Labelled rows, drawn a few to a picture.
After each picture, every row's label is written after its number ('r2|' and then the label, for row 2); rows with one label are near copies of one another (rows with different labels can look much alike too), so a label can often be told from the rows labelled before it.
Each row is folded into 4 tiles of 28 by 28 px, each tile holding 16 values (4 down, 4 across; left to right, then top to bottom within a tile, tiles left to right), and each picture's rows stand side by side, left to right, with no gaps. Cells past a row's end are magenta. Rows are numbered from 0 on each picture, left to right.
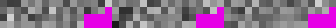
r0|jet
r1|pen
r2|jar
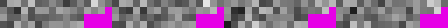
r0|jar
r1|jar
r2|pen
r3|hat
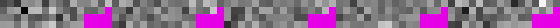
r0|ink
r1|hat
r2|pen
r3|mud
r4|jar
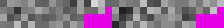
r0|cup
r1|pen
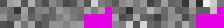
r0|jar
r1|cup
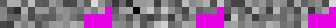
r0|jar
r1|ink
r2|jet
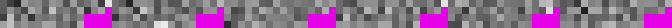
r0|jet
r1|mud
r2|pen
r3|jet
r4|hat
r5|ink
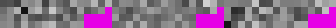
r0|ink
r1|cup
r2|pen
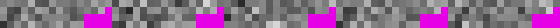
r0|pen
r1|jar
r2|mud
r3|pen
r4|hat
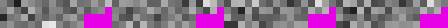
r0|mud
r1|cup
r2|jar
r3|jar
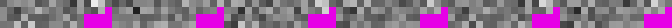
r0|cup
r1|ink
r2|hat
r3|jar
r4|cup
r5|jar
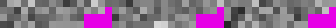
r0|jar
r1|mud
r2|pen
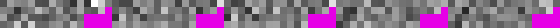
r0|cup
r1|jet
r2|jet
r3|pen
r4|hat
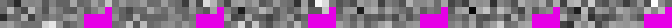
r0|mud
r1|cup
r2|cup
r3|ink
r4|ink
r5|jar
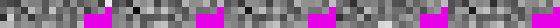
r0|jet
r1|ink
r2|ink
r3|mud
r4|ink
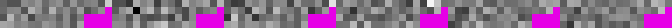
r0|jet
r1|ink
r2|jet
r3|cup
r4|pen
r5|hat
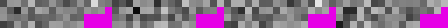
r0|jar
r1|ink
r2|jar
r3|pen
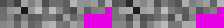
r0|ink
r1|ink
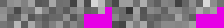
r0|cup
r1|jar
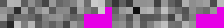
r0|hat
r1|ink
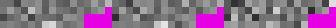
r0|mud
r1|mud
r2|jet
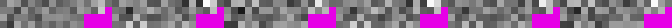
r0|hat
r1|cup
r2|jar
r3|cup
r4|cup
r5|jar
